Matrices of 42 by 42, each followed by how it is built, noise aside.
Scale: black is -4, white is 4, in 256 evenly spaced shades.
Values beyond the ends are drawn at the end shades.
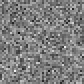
noise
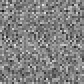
repeating columns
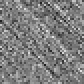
Toeplitz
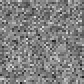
repeating columns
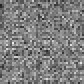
blocks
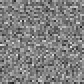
repeating columns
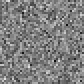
noise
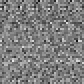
repeating columns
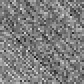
Toeplitz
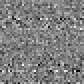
uneven rows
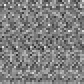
repeating columns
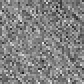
Toeplitz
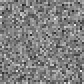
noise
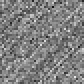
Hankel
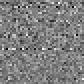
uneven rows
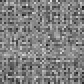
blocks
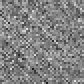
Toeplitz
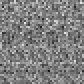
repeating columns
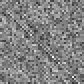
Toeplitz
